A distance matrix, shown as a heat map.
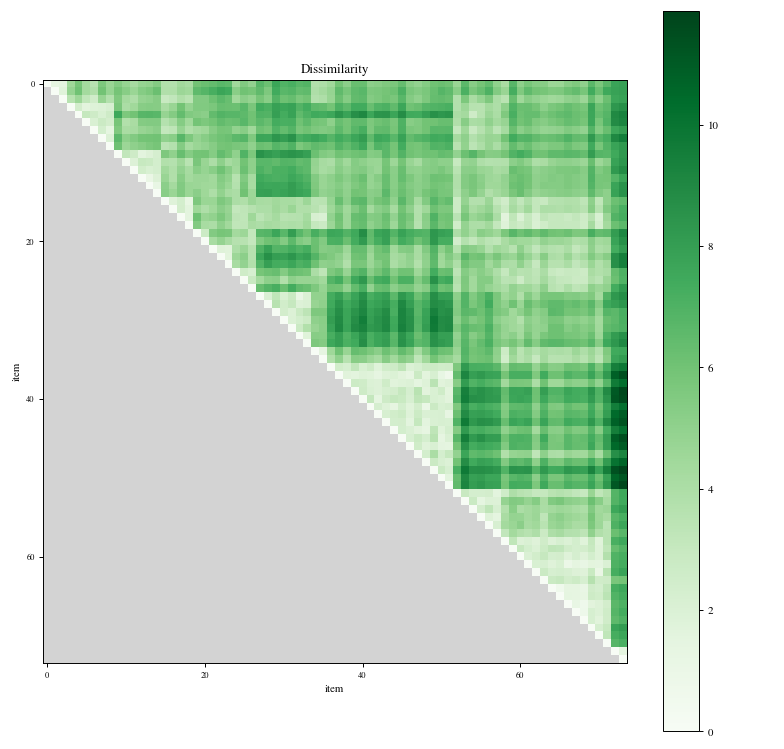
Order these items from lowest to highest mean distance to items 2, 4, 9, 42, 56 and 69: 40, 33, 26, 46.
26, 46, 40, 33
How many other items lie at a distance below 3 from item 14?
5
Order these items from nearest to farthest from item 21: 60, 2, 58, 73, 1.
58, 60, 2, 1, 73
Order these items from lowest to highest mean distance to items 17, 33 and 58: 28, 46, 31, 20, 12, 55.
28, 31, 20, 55, 12, 46
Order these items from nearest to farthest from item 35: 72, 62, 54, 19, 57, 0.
62, 0, 57, 54, 19, 72
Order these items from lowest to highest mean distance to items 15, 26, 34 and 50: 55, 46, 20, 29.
46, 20, 55, 29
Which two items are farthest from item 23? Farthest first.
73, 72
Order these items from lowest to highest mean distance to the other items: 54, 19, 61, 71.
61, 54, 71, 19
